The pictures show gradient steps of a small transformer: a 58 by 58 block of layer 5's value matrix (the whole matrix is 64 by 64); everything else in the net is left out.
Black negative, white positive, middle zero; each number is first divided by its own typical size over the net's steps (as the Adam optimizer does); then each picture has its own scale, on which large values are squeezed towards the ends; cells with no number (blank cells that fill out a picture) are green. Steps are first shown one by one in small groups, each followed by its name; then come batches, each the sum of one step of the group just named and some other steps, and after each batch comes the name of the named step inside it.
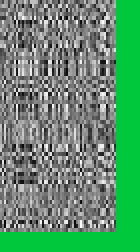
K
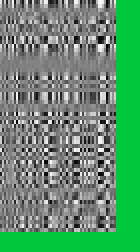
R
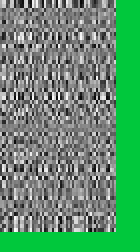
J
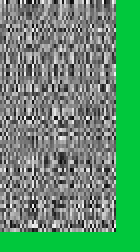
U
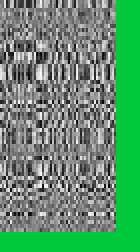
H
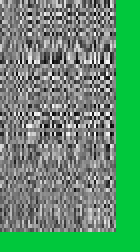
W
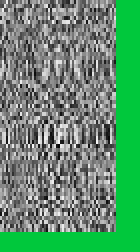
K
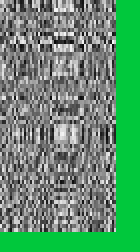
J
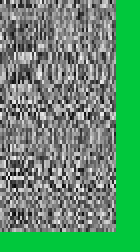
H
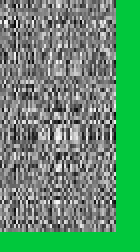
K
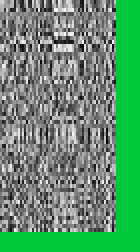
J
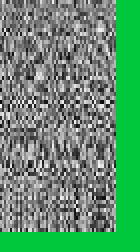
H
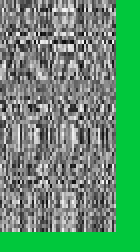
H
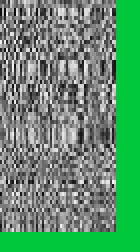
K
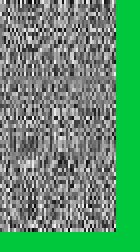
U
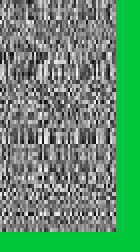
H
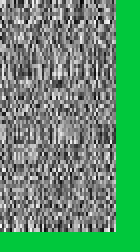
J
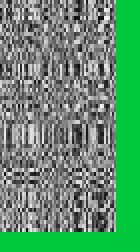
K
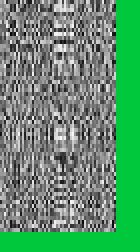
U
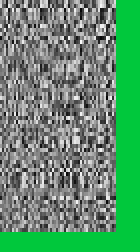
R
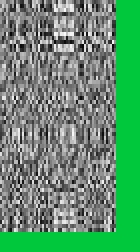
J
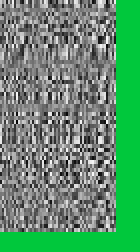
R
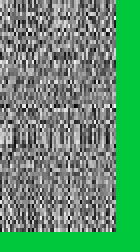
K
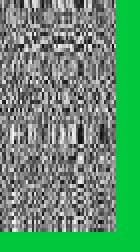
J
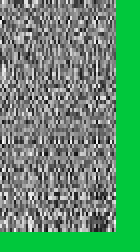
J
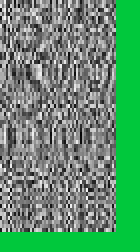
H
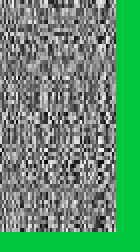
R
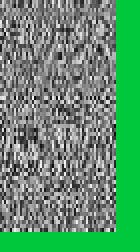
J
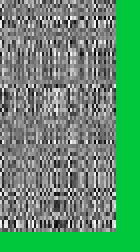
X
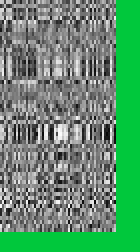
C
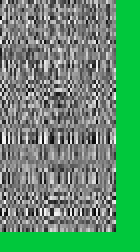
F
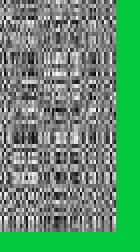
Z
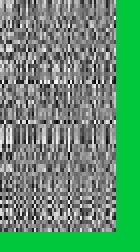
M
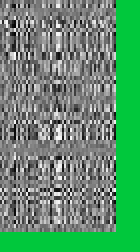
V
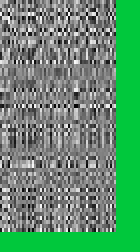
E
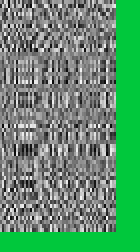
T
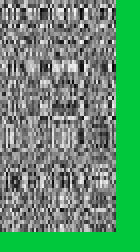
M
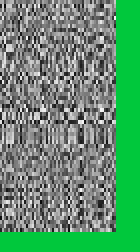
M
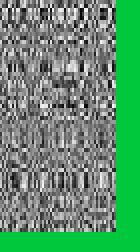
X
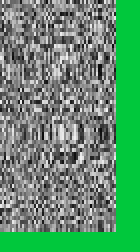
C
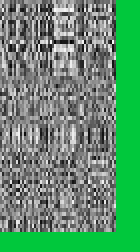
X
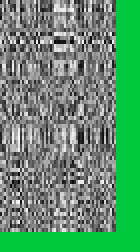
F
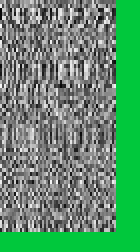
X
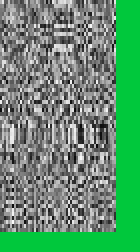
M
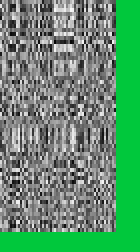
X
